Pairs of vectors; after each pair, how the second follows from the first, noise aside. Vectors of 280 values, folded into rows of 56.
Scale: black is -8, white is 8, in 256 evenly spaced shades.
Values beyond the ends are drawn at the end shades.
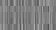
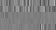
wrapped around, negated, partly zeroed.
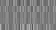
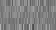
sign-scrambled.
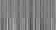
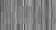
wrapped around.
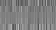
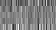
scaled up.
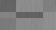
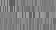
sign-scrambled.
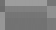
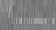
wrapped around, partly zeroed.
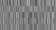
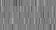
wrapped around, partly zeroed.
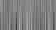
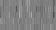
wrapped around, partly zeroed.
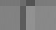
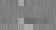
wrapped around, negated, partly zeroed.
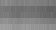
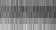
scaled up.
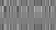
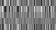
scaled up.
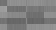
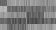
scaled up.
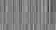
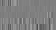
wrapped around, partly zeroed.
